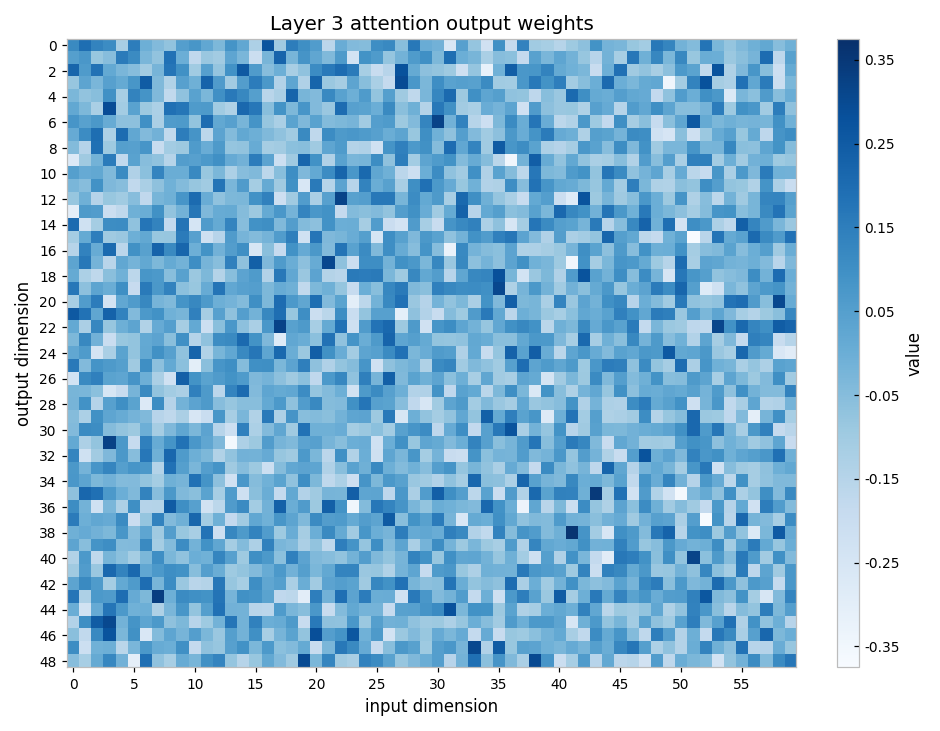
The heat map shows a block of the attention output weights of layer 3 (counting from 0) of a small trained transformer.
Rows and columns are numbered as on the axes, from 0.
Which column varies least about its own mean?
18
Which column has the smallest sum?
54
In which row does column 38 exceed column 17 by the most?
9
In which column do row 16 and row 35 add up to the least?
17
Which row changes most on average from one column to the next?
35
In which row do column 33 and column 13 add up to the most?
47
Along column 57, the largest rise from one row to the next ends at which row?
44
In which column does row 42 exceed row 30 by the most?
12
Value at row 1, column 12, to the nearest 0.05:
-0.1
